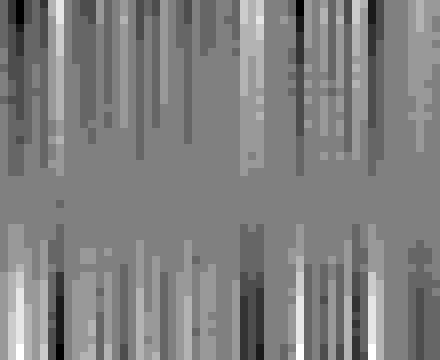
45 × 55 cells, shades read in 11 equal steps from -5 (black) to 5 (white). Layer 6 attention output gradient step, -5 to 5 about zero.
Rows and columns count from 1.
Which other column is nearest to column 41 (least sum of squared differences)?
43
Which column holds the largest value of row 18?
8
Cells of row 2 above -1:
31
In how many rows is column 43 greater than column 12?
19
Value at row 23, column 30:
0
